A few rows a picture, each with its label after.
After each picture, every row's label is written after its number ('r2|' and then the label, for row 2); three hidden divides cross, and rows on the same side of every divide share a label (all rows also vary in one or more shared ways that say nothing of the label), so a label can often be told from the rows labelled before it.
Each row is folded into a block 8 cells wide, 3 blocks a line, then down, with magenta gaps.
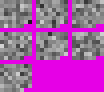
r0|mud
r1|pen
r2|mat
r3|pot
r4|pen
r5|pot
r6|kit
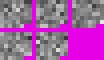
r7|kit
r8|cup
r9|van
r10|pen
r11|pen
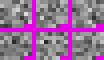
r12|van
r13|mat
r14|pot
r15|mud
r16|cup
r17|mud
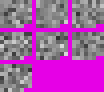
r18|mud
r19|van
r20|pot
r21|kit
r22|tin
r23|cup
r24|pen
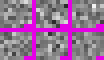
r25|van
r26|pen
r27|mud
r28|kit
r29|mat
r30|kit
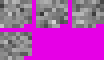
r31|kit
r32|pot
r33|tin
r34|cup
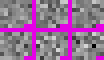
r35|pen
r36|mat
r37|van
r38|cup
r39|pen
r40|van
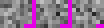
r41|tin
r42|van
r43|mat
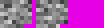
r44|tin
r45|cup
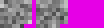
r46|van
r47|pot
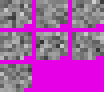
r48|kit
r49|pot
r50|tin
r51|tin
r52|van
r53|pot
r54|pen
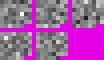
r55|cup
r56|cup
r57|pot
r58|pot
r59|mat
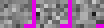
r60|tin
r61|pen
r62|van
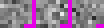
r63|mat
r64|van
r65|pot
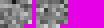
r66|mat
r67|cup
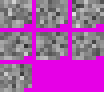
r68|pot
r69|mat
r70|kit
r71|cup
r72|cup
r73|kit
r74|kit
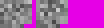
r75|mat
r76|mat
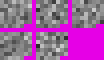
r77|pot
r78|van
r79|mat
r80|mud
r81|pen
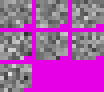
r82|pot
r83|cup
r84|cup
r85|kit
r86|mat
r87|pot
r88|pot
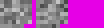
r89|kit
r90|tin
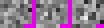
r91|tin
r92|kit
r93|mat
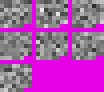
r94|kit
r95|cup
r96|van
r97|cup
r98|pen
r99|pot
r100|kit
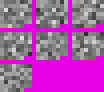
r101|cup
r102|pot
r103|van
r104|mud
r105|kit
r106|pen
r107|kit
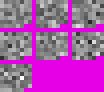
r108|mud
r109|pot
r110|cup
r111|mat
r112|mat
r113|mat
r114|kit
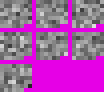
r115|tin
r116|pen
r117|cup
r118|mud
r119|tin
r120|tin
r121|mud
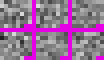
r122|pot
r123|mud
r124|van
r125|kit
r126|tin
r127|tin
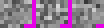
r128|mat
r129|mud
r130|mat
